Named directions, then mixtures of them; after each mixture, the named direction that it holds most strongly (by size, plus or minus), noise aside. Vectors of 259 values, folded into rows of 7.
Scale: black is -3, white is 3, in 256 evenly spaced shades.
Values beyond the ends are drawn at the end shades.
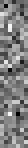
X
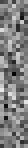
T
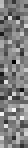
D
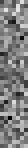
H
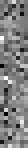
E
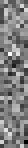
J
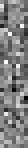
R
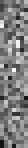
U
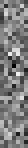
J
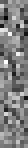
R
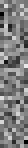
X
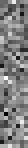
E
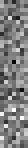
D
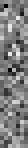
X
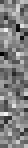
H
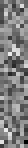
J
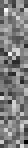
J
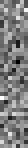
U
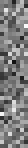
H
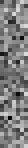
H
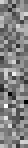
T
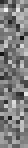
H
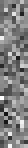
E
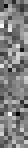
X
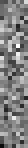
T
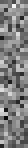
T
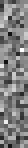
R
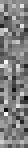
R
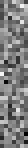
D
